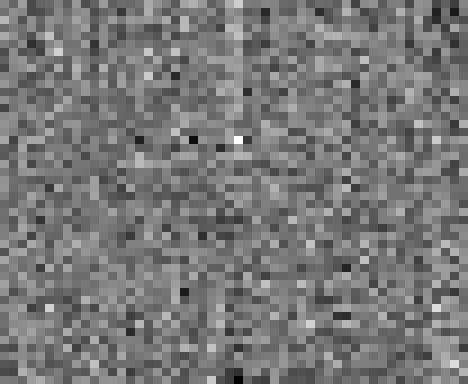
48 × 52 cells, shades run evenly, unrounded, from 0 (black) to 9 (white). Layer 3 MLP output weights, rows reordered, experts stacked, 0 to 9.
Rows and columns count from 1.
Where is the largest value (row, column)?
18, 27
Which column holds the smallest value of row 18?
22
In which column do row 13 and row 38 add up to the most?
46
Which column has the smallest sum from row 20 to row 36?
23
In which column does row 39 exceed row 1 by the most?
49
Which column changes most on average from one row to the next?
39
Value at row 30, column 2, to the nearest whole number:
5
